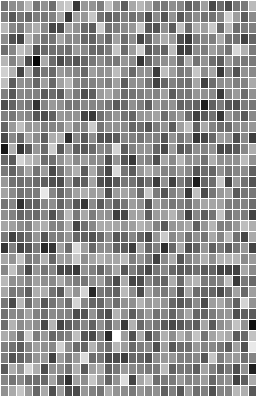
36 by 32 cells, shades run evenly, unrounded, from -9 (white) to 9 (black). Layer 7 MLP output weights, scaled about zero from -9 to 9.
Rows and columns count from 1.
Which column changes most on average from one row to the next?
15
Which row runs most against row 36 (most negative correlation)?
22
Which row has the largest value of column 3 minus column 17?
19
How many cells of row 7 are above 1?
8
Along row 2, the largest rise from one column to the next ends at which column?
9
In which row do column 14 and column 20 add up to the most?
17
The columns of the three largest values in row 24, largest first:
20, 23, 7
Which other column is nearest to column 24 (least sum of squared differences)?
16
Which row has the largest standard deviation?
31
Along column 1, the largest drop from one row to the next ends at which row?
24
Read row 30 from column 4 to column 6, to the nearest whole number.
-2 -1 4
